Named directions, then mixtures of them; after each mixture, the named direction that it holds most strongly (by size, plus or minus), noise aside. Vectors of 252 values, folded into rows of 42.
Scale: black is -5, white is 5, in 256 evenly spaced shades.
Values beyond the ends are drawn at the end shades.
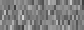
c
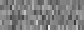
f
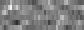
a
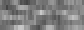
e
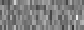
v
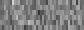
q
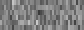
q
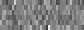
f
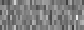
v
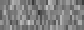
q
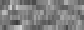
a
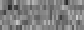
a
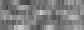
e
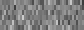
c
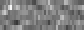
a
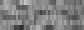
e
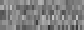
f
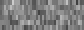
q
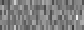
v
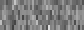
f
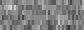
c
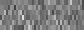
c
